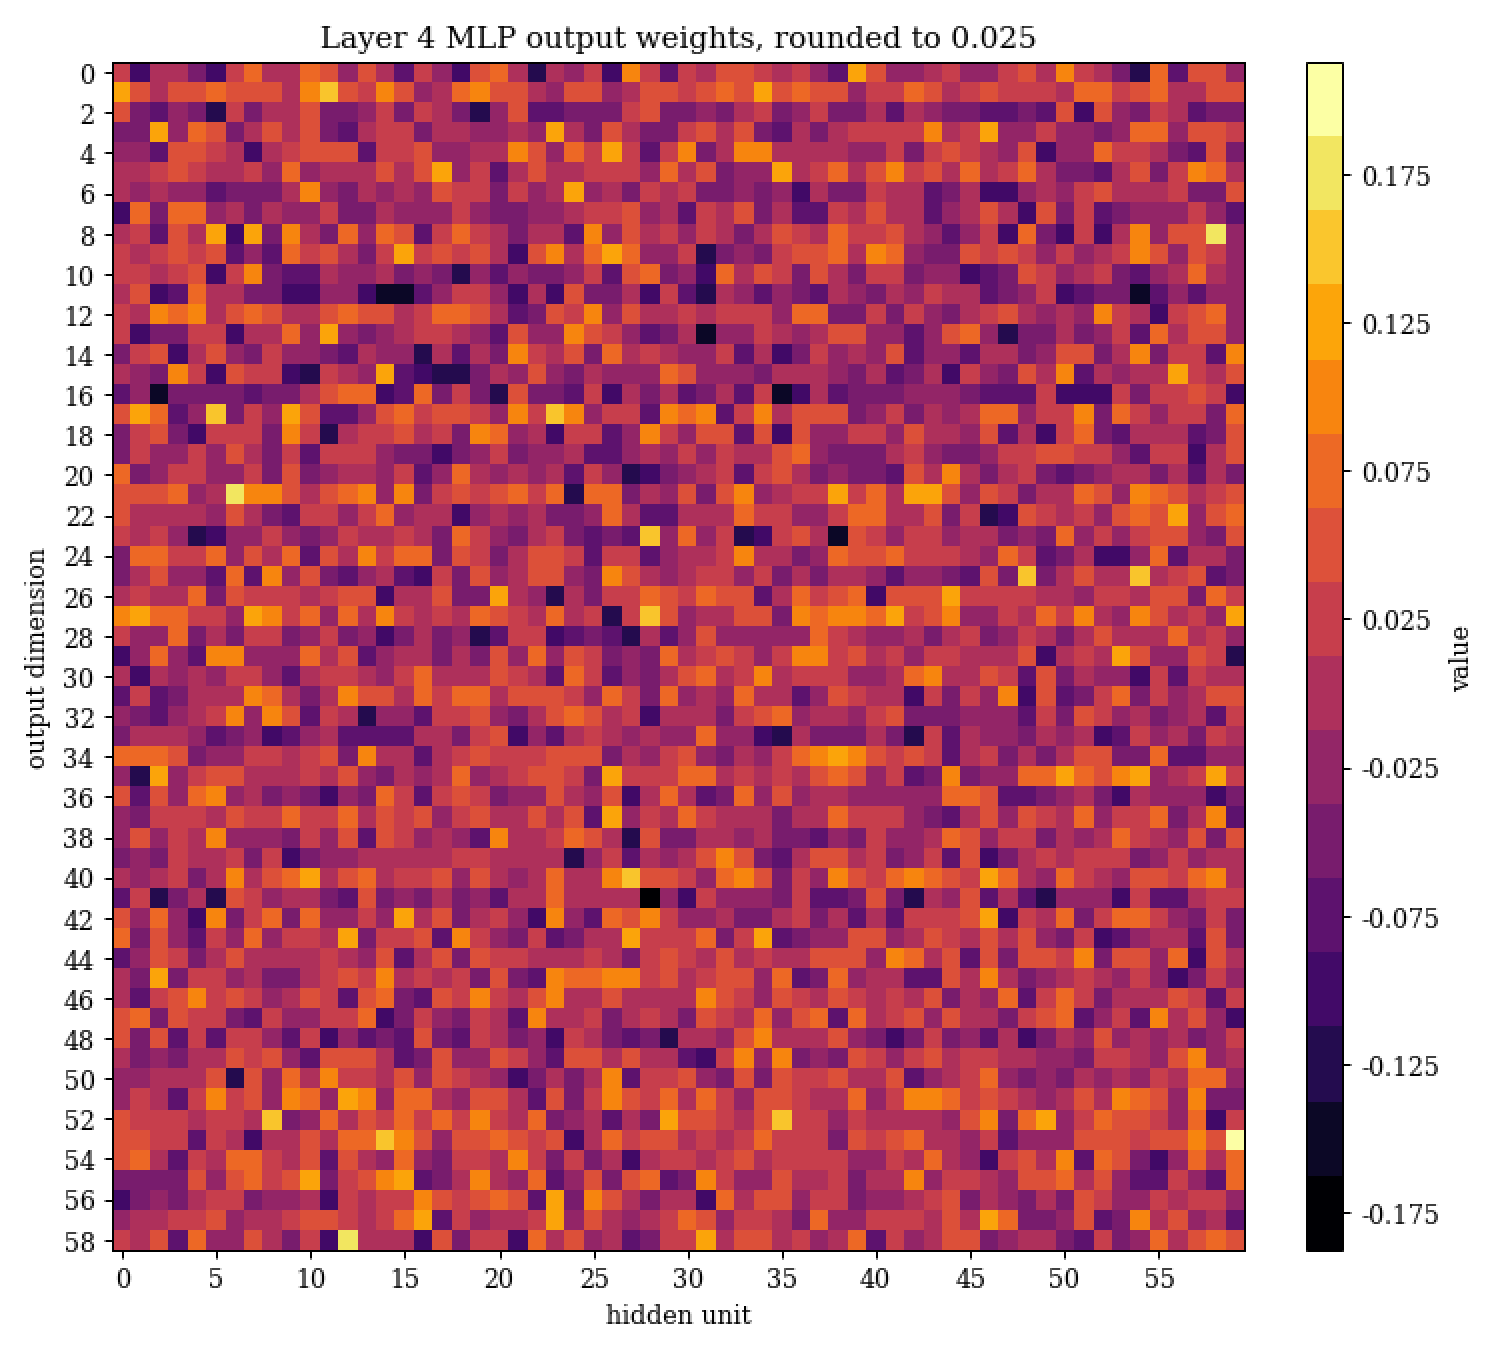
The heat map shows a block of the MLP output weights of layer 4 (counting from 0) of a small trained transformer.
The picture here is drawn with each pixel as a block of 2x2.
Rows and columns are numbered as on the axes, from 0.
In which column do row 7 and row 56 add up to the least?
0
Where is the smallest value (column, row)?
28, 41
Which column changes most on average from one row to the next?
23
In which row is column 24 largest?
6
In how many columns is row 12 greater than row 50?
35
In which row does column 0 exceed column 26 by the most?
27
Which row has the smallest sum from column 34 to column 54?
16
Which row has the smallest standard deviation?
1
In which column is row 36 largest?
5
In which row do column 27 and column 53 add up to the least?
36
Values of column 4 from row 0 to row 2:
-0.05 0.05 -0.05
